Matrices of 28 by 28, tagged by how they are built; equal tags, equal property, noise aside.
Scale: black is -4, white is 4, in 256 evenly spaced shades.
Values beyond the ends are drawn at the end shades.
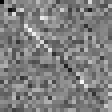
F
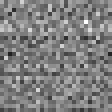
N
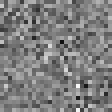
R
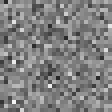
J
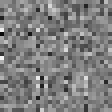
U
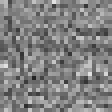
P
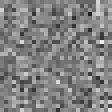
U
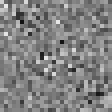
R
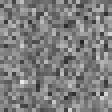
J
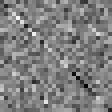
F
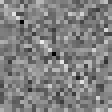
F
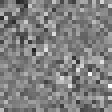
R
